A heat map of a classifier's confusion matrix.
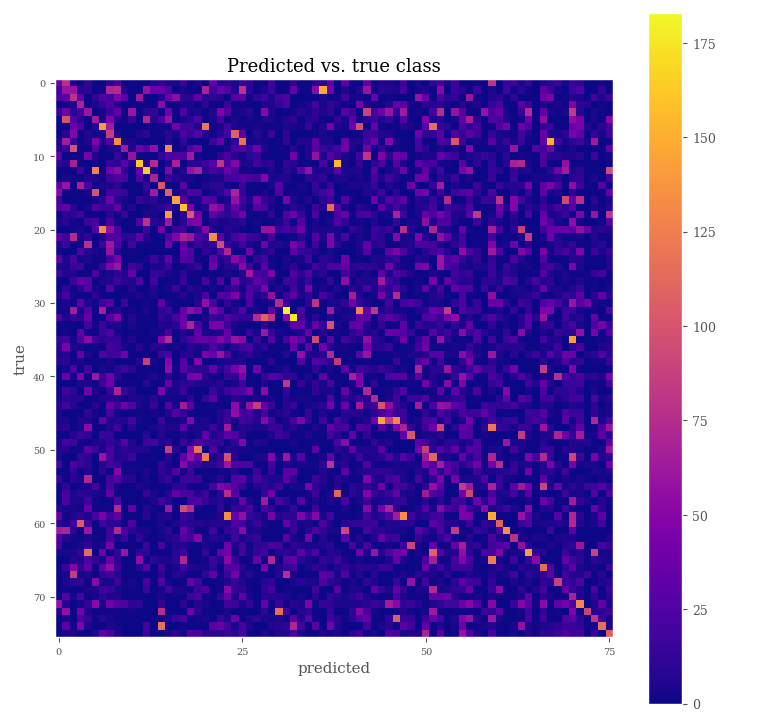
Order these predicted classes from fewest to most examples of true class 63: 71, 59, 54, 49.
49, 59, 54, 71
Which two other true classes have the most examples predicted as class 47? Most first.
59, 20
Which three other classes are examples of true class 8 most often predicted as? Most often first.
67, 25, 54
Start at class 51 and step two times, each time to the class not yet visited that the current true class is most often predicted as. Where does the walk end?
6
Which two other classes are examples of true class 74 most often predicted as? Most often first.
14, 32
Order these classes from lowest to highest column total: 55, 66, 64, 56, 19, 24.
19, 64, 56, 24, 55, 66
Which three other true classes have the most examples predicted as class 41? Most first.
31, 6, 44
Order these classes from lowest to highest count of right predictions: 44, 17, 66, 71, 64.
44, 66, 71, 64, 17
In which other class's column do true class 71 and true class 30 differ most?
35
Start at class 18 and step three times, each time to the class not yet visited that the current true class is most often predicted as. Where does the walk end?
1
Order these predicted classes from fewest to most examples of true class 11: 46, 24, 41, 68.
68, 41, 46, 24
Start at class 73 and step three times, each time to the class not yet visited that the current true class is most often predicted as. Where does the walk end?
27
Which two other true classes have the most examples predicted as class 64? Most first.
21, 4
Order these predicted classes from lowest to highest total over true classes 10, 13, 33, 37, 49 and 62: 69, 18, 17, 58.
58, 69, 17, 18
